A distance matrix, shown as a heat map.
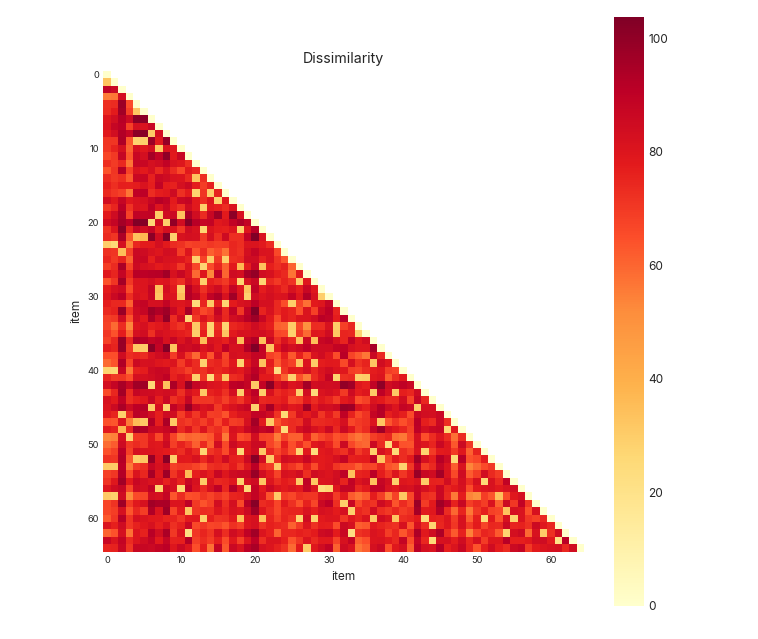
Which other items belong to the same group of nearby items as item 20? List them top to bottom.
6, 8, 42, 45
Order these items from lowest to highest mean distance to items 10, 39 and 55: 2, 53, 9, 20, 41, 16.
53, 16, 41, 9, 20, 2
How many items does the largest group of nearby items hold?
11
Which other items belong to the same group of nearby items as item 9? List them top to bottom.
4, 5, 22, 37, 47, 52
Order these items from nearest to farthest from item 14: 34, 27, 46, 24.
34, 27, 24, 46
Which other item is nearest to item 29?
56
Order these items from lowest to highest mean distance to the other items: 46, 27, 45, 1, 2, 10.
1, 10, 46, 27, 45, 2
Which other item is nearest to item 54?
62
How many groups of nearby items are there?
14
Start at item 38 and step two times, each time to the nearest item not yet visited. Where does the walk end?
57
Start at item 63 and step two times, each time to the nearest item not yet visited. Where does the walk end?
44
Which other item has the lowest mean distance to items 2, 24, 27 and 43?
46
